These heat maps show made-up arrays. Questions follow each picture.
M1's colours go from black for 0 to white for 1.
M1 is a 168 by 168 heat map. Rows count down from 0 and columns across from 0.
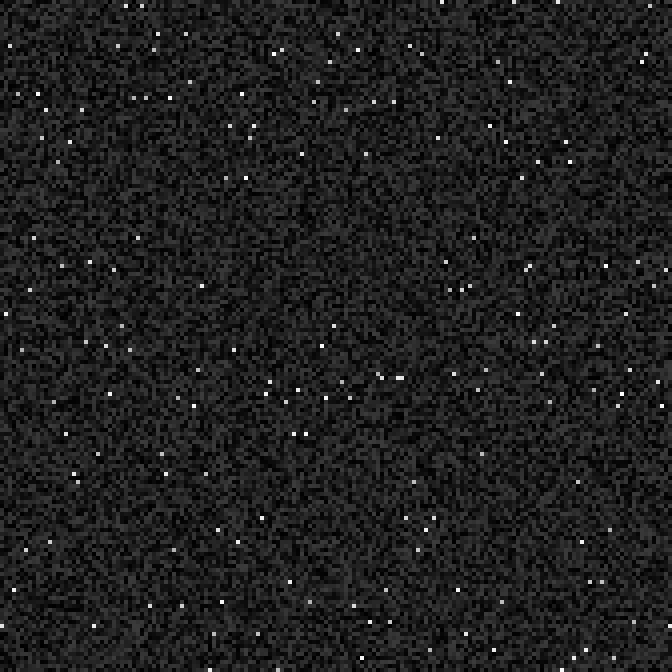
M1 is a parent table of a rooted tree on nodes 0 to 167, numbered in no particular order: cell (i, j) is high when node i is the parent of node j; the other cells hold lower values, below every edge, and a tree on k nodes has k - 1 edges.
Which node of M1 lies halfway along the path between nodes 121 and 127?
98
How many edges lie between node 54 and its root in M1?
4
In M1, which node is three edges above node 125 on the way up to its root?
135
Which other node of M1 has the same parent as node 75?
91
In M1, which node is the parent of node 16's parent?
129
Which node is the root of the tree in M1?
25
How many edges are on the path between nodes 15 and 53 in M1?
5
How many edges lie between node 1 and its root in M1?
2
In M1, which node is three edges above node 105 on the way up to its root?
94
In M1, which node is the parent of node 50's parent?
100
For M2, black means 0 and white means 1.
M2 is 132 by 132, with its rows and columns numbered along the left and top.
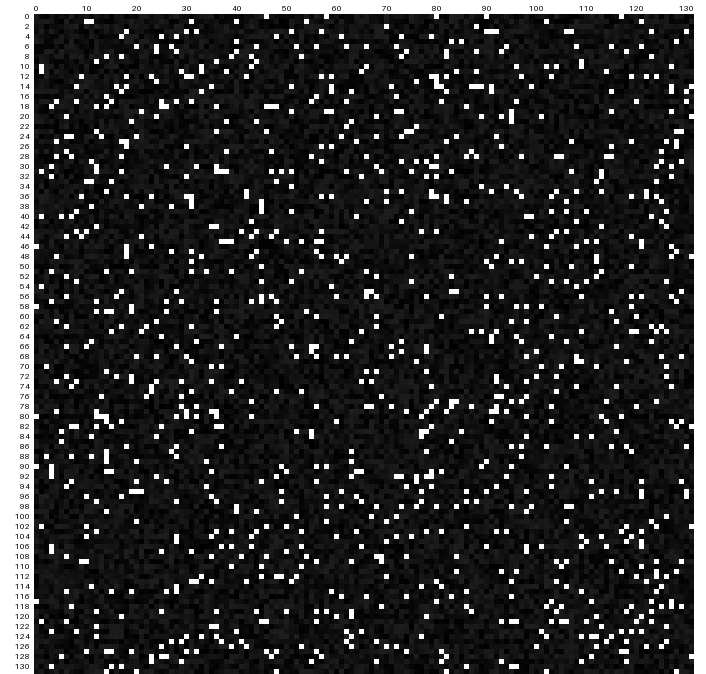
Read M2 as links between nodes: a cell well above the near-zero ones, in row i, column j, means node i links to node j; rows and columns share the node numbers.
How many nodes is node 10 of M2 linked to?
9
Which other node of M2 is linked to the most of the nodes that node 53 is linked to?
node 39
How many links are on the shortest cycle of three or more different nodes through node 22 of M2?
5
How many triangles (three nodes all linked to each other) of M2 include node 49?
2
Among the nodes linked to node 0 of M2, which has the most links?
node 80
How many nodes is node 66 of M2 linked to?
10
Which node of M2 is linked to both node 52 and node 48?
node 112
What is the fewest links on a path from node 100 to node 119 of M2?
3
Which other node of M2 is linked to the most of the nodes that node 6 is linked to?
node 68
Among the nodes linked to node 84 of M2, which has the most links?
node 98
